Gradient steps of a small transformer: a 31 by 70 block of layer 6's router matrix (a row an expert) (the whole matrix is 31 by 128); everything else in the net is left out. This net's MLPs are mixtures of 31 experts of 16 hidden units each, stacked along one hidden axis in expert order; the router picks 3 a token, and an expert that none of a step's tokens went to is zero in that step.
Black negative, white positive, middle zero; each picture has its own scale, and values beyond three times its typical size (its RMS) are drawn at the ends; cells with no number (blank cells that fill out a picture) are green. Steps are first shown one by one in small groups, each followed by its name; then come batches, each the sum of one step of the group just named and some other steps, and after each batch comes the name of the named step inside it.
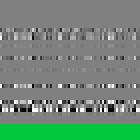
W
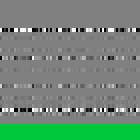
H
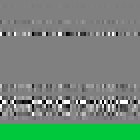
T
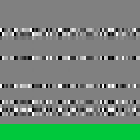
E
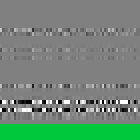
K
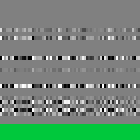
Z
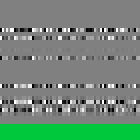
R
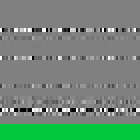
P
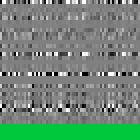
R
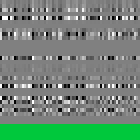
Z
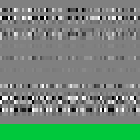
W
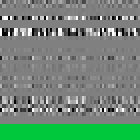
H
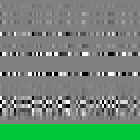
T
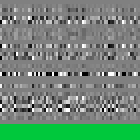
Z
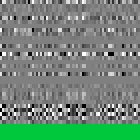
P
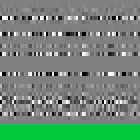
T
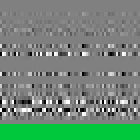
K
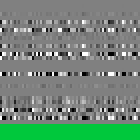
P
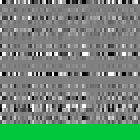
P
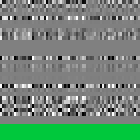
Z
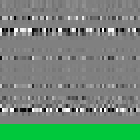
H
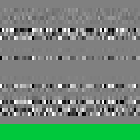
R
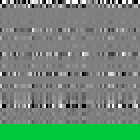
R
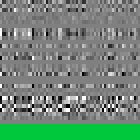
Z
